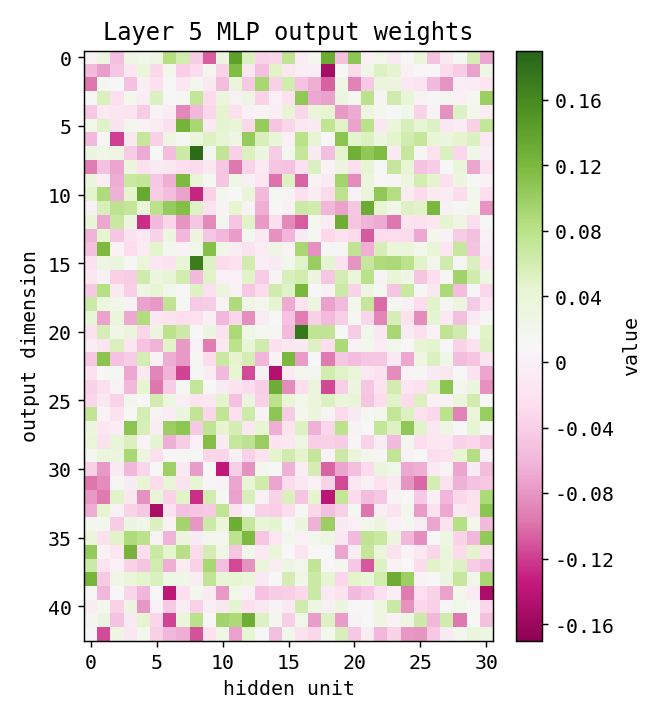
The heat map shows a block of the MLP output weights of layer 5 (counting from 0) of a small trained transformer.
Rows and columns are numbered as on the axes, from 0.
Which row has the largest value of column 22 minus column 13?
10
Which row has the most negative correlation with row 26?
23
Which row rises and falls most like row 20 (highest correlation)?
40
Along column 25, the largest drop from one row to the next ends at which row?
42
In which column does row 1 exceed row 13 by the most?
11
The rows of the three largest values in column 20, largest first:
7, 0, 14
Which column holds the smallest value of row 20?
15
